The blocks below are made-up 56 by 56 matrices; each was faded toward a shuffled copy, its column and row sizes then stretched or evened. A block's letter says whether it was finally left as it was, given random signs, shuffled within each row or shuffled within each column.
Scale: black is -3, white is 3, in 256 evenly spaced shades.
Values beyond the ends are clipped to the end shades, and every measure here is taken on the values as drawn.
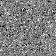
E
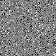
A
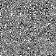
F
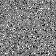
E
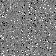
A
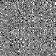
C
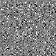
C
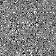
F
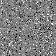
A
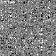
C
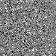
A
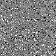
C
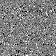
E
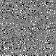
C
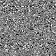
E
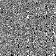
F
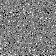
E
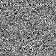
E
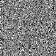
A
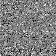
E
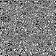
F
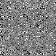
F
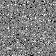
E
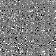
C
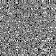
C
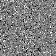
A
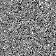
A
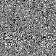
F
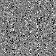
A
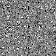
F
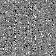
A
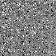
F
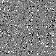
F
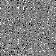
F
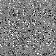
F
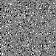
F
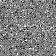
E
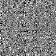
F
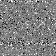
E
